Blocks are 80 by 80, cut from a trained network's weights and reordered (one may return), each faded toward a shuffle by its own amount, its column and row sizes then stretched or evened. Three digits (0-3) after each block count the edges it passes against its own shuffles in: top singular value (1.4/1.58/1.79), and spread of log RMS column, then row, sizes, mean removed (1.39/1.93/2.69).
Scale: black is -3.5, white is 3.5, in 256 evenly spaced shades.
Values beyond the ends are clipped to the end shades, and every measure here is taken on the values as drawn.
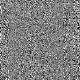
0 3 0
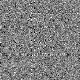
2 1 1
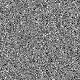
1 1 0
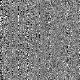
0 3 0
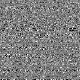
2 0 3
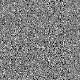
1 2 1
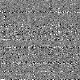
2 1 3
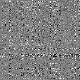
1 3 3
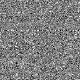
2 0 2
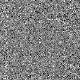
0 2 2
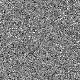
0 1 0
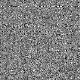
0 1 2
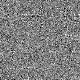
0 1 1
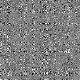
0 3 3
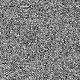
2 0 0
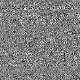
3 1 3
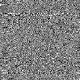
3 0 2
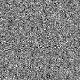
2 0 1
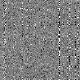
3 3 1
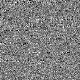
2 0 2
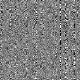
3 3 1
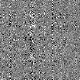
1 3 2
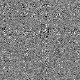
0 2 2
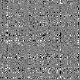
0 3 3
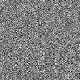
3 1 0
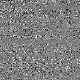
0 2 3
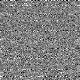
3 0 3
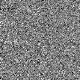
1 1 1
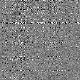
1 3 3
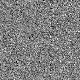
1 1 0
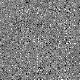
0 2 2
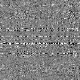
2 1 3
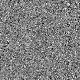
0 1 0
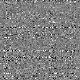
0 2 3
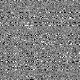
3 0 3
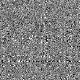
0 2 2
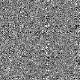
1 2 2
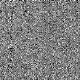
0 2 1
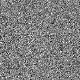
0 1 1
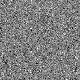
1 1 0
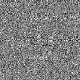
2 0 2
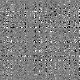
1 3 3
